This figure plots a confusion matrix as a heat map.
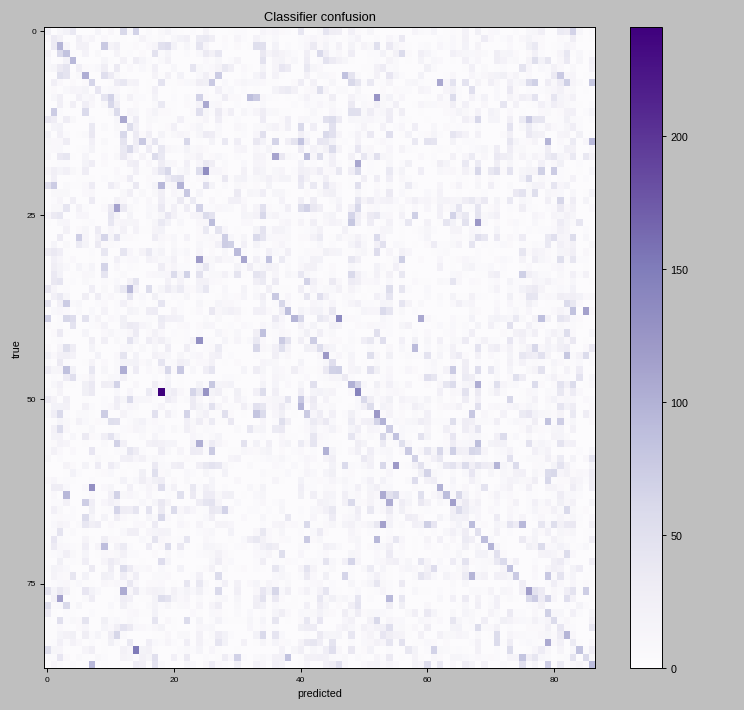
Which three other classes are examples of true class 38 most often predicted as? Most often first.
85, 83, 53
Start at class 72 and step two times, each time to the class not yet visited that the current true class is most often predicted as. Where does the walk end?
68
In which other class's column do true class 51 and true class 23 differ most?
40
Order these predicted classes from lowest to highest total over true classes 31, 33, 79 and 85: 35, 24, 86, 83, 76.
86, 76, 35, 83, 24
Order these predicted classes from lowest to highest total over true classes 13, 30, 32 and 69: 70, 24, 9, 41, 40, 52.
70, 24, 40, 41, 9, 52
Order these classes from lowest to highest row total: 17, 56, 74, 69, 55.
55, 69, 74, 56, 17
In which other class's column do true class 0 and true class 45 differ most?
83
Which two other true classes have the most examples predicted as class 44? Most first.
57, 14
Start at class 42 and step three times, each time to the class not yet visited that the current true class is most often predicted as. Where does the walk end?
1
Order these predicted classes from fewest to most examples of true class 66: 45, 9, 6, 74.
74, 9, 45, 6
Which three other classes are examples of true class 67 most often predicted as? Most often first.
53, 75, 60
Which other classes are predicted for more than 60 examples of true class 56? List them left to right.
11, 24, 68
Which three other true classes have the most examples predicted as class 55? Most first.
59, 63, 69
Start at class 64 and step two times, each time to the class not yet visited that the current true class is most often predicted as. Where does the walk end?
2
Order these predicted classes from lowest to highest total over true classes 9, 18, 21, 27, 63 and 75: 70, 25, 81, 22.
70, 22, 81, 25
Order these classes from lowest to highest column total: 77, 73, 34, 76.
76, 73, 77, 34
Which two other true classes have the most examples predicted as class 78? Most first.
39, 19
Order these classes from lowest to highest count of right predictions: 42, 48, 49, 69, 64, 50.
50, 42, 69, 48, 64, 49
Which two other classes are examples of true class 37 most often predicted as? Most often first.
3, 82
